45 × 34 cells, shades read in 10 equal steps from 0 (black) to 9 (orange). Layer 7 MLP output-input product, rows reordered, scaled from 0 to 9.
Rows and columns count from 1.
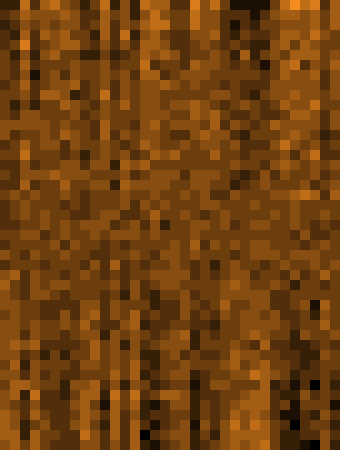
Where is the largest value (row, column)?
1, 30
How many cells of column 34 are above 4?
15
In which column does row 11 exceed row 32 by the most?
32
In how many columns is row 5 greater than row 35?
17
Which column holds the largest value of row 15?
29
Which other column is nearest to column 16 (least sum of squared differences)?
11
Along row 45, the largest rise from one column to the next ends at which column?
33
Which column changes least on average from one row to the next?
23
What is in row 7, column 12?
3
